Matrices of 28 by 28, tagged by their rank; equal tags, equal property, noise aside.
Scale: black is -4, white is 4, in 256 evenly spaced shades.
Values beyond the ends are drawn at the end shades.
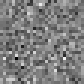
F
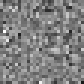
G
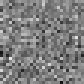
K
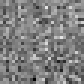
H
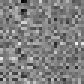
H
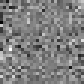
F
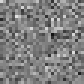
H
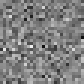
H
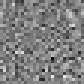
F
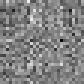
F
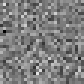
G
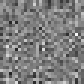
H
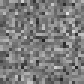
G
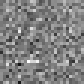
F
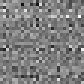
F
